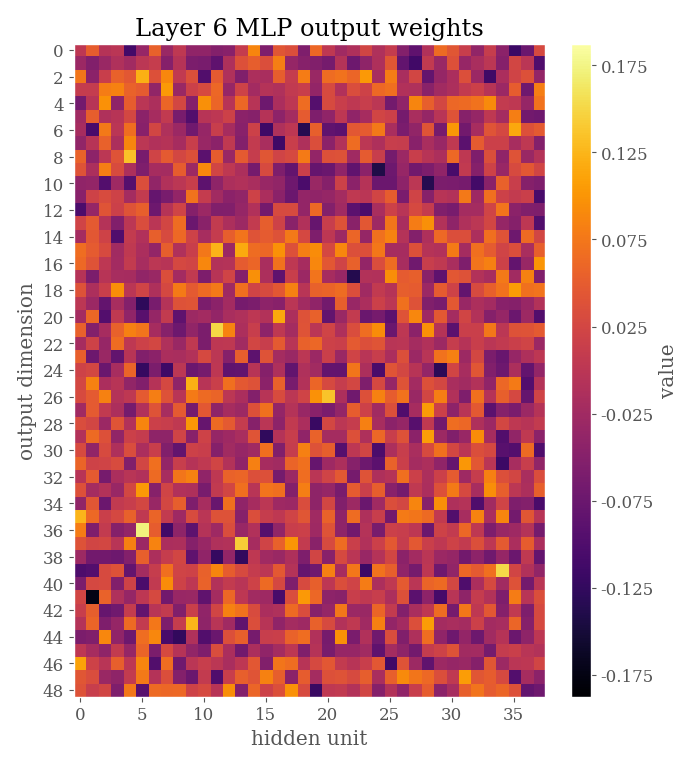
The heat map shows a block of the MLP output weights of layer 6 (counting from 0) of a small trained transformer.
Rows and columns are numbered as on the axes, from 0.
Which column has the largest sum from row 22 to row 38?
0
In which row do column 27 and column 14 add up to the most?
17
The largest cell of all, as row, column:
36, 5
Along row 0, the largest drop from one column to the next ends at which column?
15
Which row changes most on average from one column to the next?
6
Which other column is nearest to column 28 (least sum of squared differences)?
32
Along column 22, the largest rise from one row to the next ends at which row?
18
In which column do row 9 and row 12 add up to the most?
2
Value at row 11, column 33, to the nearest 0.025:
0.075
